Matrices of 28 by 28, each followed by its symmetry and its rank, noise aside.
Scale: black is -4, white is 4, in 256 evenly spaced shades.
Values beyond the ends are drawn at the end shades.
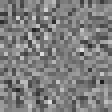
no symmetry, rank eight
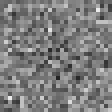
symmetric, rank eight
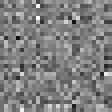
antisymmetric, rank four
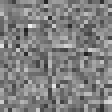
antisymmetric, rank eight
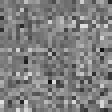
no symmetry, rank six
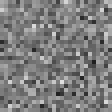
no symmetry, rank eight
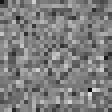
symmetric, rank eight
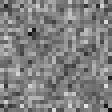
symmetric, rank six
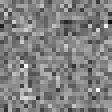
no symmetry, rank eight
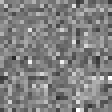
symmetric, rank six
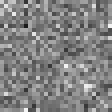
symmetric, rank six
